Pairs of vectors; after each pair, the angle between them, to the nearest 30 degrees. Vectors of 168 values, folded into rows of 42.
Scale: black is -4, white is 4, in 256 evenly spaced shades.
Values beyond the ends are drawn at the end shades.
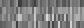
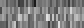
30 degrees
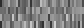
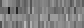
60 degrees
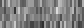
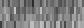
150 degrees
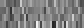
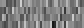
30 degrees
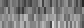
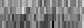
150 degrees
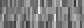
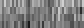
90 degrees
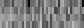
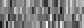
120 degrees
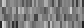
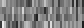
30 degrees
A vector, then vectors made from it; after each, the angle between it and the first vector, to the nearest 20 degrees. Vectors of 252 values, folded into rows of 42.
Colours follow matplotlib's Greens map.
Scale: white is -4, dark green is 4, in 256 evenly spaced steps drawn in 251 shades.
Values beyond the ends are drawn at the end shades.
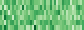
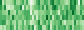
120 degrees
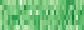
100 degrees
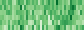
120 degrees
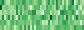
120 degrees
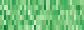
40 degrees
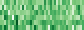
40 degrees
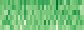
100 degrees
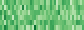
20 degrees
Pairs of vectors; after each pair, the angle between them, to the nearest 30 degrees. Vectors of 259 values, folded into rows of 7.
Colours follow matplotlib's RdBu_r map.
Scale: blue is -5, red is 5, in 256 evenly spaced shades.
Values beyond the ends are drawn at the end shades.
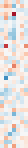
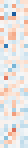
150 degrees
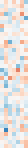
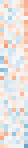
60 degrees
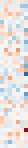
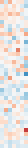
30 degrees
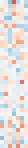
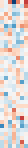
150 degrees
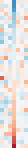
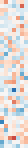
90 degrees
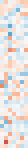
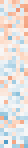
120 degrees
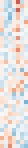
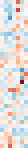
30 degrees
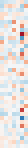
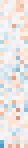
90 degrees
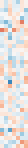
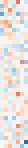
120 degrees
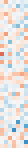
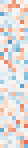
120 degrees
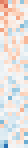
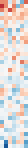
30 degrees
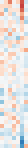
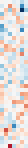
120 degrees
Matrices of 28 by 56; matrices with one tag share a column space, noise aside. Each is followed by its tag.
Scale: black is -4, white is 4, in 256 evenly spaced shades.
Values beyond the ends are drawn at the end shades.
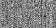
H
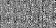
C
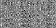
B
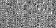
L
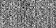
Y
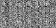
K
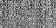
Y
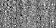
Y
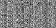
B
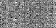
B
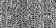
H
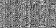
L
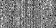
Y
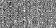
K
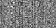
K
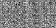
B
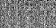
Y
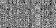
L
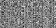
K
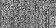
Y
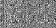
C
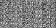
B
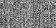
L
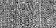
L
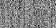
Y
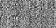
Y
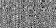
H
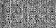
C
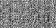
C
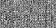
C
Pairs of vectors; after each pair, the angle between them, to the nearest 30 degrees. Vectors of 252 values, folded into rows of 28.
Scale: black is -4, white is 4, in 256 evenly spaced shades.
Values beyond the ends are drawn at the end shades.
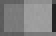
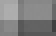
90 degrees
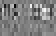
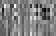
150 degrees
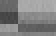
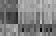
30 degrees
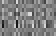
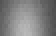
90 degrees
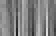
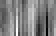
150 degrees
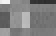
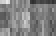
30 degrees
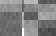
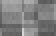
30 degrees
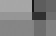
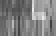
150 degrees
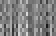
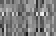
120 degrees
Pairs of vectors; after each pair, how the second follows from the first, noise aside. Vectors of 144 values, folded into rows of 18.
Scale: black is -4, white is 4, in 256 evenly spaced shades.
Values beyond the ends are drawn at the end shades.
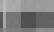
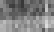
wrapped around.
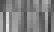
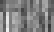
copied.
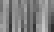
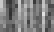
reversed, negated.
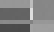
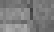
negated, shrunk.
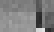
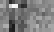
wrapped around.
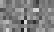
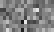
copied.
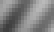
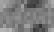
wrapped around, partly zeroed.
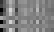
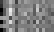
copied.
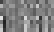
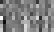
copied.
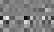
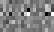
reversed, negated.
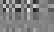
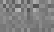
negated, shrunk.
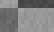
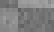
negated, shrunk.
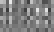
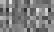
copied.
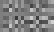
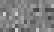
wrapped around, partly zeroed.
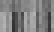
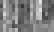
reversed, negated.
